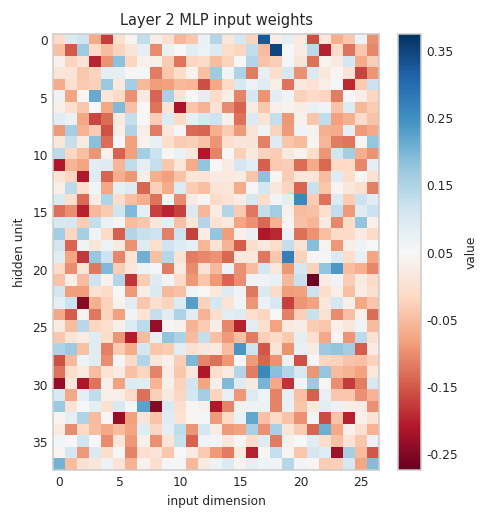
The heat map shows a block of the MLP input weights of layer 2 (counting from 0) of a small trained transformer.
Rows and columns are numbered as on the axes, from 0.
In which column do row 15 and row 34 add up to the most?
18
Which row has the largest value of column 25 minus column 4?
0
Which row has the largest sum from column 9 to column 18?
1
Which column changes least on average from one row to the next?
25
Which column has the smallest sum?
8
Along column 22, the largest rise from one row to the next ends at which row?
34
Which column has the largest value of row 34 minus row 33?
22
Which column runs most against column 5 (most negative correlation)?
10
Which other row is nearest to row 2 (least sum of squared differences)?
6
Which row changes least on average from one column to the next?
37
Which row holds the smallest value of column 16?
36
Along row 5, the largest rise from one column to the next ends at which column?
9
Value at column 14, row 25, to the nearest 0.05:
-0.1
